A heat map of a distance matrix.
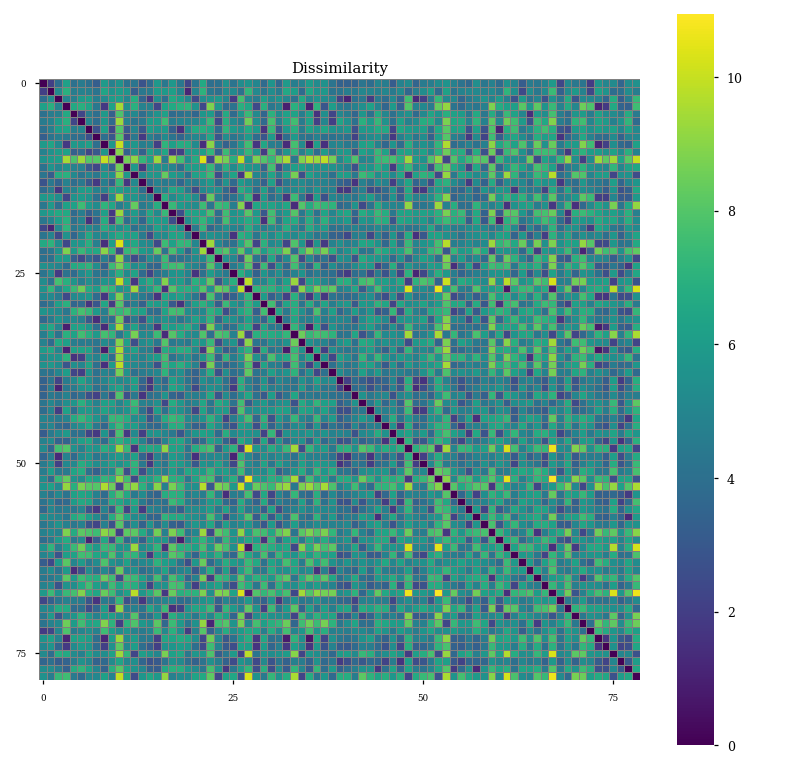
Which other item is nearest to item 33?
16
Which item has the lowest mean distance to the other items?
76
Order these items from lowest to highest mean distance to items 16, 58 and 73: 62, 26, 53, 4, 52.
4, 62, 26, 53, 52
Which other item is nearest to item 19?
1
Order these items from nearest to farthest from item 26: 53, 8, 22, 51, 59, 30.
8, 30, 51, 22, 59, 53
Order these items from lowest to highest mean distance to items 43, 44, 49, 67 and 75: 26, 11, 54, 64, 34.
54, 64, 34, 11, 26
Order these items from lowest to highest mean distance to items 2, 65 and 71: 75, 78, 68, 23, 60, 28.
68, 60, 28, 23, 75, 78
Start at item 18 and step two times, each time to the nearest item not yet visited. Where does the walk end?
6
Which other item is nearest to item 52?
48
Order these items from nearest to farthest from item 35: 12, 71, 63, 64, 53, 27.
64, 12, 27, 63, 71, 53
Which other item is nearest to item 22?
71
